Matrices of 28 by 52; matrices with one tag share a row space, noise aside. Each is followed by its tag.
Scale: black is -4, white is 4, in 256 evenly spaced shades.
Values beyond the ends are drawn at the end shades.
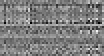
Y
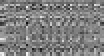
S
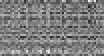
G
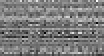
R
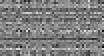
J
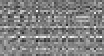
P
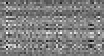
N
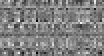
P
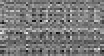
S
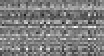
G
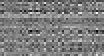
R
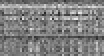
R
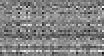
J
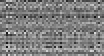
N
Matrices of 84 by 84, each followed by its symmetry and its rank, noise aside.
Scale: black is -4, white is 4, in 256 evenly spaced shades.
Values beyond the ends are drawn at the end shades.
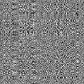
no symmetry, rank five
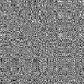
antisymmetric, rank six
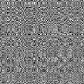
no symmetry, rank six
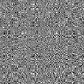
antisymmetric, rank six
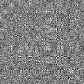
symmetric, rank seven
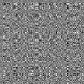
no symmetry, rank five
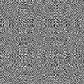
antisymmetric, rank six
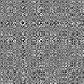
symmetric, rank five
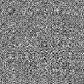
symmetric, rank seven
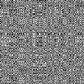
no symmetry, rank five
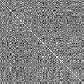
symmetric, rank six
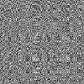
no symmetry, rank six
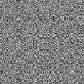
no symmetry, rank seven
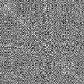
symmetric, rank five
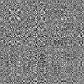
symmetric, rank six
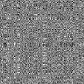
no symmetry, rank seven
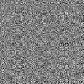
no symmetry, rank six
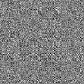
antisymmetric, rank six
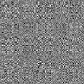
no symmetry, rank five
